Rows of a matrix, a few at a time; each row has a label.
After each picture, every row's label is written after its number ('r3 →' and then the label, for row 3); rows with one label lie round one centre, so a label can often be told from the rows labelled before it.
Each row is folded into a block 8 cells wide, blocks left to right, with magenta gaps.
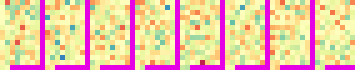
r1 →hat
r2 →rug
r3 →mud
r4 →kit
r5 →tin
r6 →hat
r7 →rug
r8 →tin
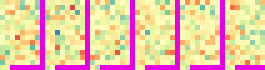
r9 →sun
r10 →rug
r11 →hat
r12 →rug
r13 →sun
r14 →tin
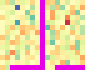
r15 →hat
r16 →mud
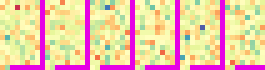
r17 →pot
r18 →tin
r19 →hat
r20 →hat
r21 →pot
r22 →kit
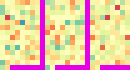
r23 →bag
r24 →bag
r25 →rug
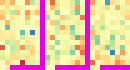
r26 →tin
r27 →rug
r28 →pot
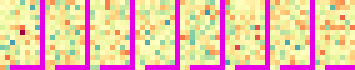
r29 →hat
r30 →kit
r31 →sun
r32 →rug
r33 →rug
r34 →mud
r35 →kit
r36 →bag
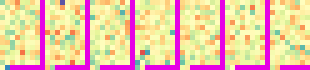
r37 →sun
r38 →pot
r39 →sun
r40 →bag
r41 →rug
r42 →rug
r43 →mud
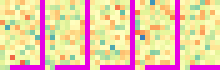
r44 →tin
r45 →sun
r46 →rug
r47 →pot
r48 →hat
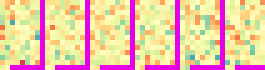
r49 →tin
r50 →rug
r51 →rug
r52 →tin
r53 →kit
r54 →bag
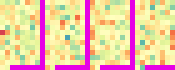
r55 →pot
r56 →kit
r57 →rug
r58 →hat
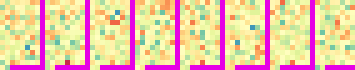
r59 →kit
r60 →tin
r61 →kit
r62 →pot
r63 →kit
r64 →rug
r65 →tin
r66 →mud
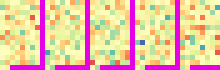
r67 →kit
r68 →tin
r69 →pot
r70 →tin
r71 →rug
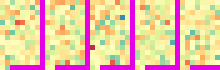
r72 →kit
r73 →tin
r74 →tin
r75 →tin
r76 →kit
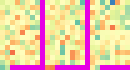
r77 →hat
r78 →hat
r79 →hat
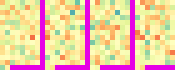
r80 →mud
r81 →rug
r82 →hat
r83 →rug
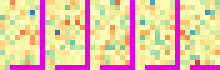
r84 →sun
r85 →kit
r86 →hat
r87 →pot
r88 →rug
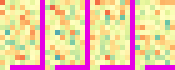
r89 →mud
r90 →kit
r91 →tin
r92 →bag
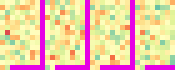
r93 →pot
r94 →hat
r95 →kit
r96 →kit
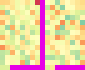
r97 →tin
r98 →kit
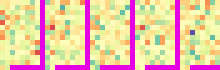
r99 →rug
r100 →bag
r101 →sun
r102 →bag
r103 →rug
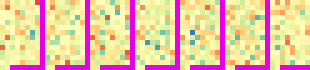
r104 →tin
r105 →tin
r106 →rug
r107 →rug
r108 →rug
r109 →tin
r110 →sun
